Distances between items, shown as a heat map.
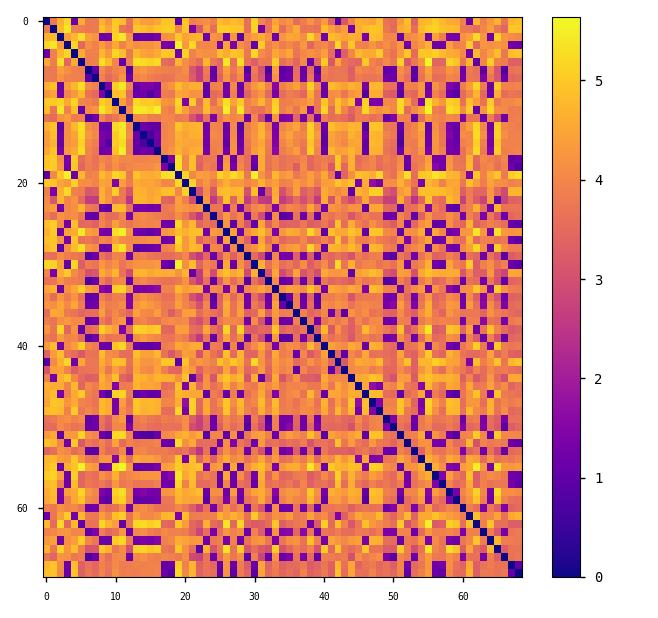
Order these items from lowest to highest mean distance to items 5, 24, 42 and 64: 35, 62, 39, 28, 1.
39, 35, 62, 28, 1
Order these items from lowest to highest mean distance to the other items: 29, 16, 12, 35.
29, 12, 35, 16
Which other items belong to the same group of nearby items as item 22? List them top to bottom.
65
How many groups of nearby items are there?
9
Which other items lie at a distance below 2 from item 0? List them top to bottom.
4, 19, 42, 61
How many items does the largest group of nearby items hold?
18
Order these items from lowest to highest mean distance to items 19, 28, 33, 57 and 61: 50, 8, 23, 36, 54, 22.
23, 8, 50, 36, 22, 54
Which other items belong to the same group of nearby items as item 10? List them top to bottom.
20, 45, 47, 48, 54
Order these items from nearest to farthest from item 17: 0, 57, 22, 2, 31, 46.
57, 22, 46, 2, 31, 0
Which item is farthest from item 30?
19
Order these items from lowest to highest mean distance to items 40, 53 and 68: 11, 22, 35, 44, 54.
35, 22, 54, 44, 11
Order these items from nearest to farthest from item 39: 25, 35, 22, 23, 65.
35, 22, 65, 25, 23
